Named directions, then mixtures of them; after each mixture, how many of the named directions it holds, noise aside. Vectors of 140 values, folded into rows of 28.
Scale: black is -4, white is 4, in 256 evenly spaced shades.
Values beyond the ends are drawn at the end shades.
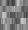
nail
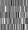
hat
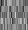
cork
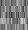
three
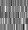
one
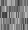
three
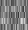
three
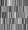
two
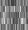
two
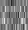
two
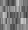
one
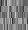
one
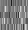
one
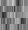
one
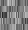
three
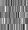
one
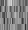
three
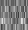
three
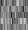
two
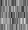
three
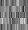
three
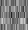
three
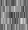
three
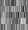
three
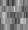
one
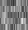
two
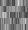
two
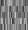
one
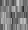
two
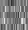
two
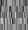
one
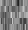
three
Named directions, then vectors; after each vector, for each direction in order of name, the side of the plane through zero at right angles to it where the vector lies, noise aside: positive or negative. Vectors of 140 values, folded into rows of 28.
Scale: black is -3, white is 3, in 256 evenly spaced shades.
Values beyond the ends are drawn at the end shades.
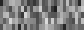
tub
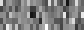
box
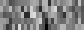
negative, negative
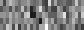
positive, positive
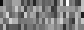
negative, positive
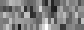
positive, positive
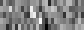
negative, negative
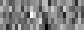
negative, negative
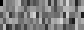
negative, positive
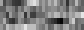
positive, negative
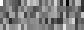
positive, negative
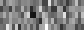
positive, positive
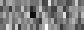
positive, positive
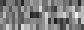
positive, positive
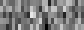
negative, negative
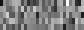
negative, positive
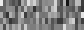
positive, negative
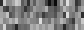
negative, positive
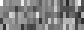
positive, negative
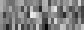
negative, negative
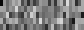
negative, positive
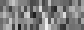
positive, positive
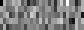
negative, positive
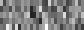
positive, positive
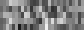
positive, positive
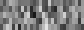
positive, positive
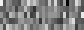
positive, negative
